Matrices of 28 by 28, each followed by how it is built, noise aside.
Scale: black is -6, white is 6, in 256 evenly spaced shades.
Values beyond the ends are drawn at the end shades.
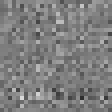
low rank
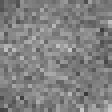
smooth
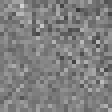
upper triangular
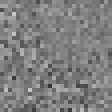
lower triangular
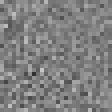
lower triangular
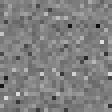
sparse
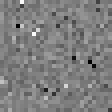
sparse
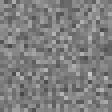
noise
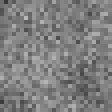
smooth
